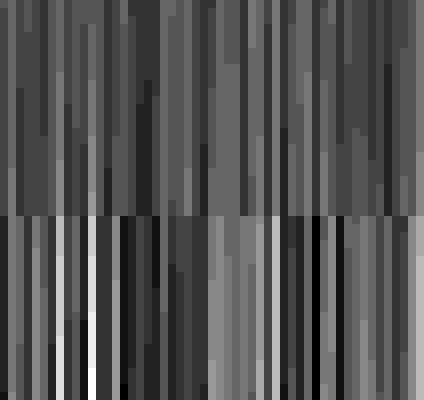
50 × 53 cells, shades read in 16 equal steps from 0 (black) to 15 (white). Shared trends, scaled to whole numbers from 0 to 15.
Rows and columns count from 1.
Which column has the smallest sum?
40
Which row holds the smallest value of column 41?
1
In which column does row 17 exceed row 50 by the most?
16
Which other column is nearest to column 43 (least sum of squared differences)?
20
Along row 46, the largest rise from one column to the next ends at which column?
12
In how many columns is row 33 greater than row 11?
26
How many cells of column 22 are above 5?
2
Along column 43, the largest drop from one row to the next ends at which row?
28
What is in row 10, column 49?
2
